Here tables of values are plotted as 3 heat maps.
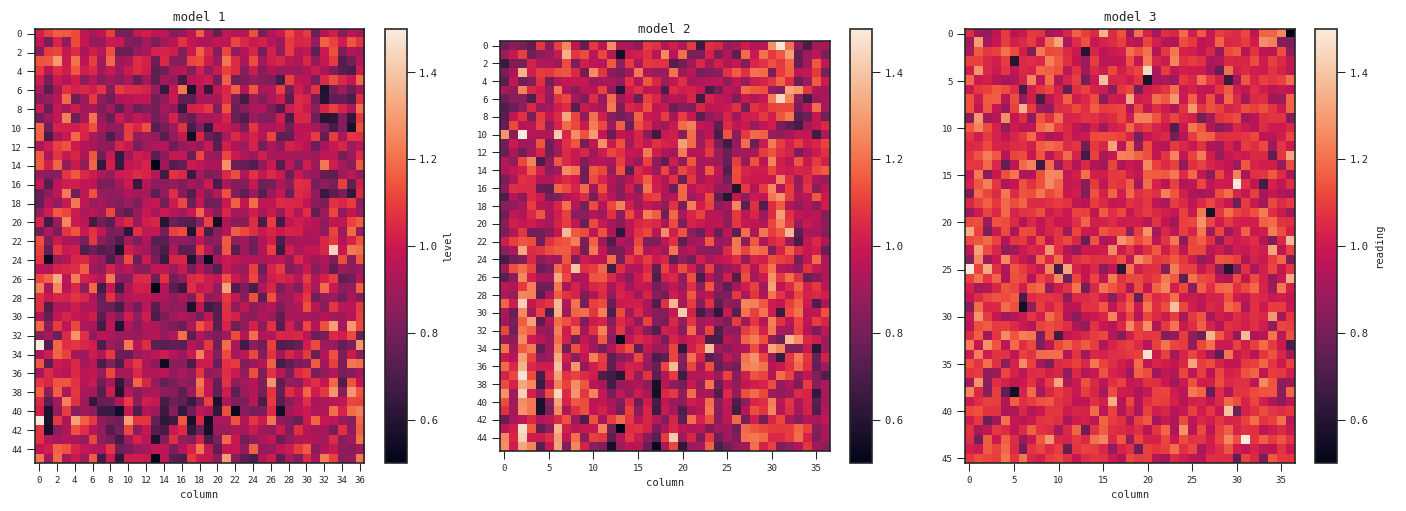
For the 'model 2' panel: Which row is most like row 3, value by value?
23
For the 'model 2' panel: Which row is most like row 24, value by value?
7
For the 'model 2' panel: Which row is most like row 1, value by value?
21
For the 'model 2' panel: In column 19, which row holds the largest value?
44
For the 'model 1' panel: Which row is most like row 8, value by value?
5
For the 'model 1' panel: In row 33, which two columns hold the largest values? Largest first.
0, 36
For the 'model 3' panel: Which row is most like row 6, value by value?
28
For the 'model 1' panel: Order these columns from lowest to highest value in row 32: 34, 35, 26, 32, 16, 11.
32, 11, 26, 34, 35, 16
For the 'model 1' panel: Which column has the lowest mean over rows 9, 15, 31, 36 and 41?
17
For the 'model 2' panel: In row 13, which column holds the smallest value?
4
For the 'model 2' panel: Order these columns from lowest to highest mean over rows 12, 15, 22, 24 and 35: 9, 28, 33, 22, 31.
33, 9, 22, 31, 28
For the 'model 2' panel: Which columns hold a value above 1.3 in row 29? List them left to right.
2, 6, 19
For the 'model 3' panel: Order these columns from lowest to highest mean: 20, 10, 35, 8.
35, 8, 10, 20
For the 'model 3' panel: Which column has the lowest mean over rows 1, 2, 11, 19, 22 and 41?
13
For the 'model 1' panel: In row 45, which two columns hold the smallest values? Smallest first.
13, 9
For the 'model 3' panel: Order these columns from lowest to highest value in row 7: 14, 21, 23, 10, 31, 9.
31, 9, 10, 14, 21, 23
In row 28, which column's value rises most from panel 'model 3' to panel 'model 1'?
6
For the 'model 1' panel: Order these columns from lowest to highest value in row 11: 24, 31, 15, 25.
15, 25, 24, 31
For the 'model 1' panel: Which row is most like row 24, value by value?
42
